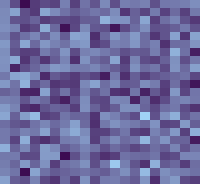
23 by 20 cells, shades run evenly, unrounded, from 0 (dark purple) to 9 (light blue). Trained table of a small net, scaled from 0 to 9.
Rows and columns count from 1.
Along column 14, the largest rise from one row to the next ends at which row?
14
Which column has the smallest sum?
10
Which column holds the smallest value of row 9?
2
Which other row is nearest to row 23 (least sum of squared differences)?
3
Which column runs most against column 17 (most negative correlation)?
5
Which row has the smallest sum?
12
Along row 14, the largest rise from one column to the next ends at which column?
9
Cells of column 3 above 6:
6
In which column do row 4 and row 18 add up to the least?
20
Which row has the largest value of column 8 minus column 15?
17
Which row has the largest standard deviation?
15
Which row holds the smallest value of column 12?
4
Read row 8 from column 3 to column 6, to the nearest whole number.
2 4 2 4
